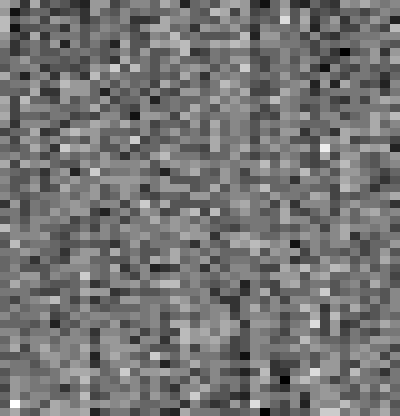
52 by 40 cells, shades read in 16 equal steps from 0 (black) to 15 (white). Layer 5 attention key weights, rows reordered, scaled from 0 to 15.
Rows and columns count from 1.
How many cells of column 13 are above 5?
41
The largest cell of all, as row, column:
51, 2
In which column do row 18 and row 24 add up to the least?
15
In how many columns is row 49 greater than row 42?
13
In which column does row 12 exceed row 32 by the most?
7
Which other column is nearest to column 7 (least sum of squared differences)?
36
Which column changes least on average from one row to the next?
26
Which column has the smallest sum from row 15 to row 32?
5
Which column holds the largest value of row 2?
22
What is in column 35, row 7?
0
